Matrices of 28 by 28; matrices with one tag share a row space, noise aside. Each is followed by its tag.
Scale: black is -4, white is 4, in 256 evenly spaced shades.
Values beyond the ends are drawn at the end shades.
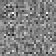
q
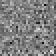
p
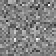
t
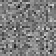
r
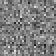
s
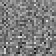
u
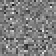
q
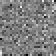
p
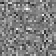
r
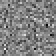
u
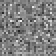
u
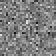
t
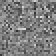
u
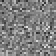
r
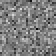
t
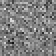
q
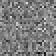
p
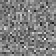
s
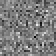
p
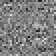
p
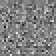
u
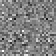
r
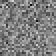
t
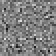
u
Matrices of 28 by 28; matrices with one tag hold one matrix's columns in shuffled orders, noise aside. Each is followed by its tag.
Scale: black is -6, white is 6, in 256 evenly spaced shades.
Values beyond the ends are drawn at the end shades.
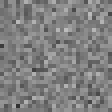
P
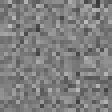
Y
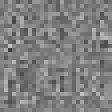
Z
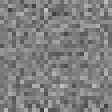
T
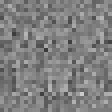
Z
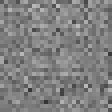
Y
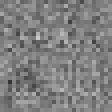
Z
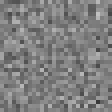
P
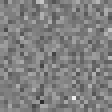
P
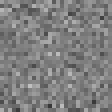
T
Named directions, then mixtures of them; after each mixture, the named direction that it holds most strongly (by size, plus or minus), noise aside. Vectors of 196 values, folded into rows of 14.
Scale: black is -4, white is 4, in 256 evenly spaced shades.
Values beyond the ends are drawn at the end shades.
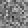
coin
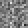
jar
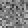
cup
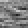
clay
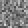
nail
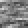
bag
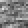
bag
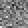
cup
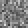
nail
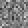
coin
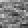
clay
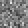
nail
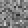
nail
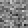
jar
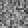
nail
